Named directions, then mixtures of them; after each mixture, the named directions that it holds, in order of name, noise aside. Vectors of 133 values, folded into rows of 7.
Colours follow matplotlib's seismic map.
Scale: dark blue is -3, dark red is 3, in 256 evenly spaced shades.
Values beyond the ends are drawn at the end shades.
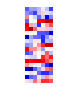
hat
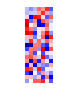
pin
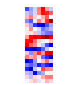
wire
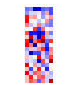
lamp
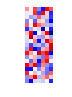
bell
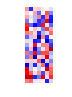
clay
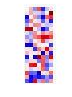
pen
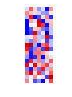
pin.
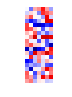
clay, wire.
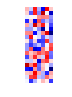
bell.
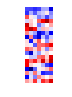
hat, lamp.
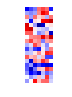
hat, pin, wire.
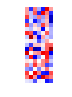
bell, clay.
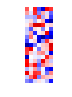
bell, wire.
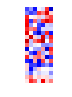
lamp, pin, wire.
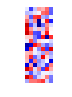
clay, pin.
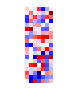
pen.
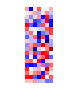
clay.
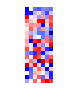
clay, hat, lamp.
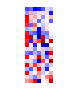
lamp.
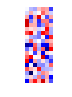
pin.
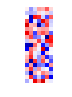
pin.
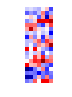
clay, hat.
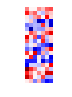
clay, hat.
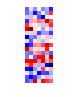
hat, pen.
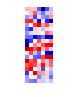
wire.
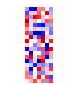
lamp, pin, wire.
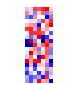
hat, lamp, pin.
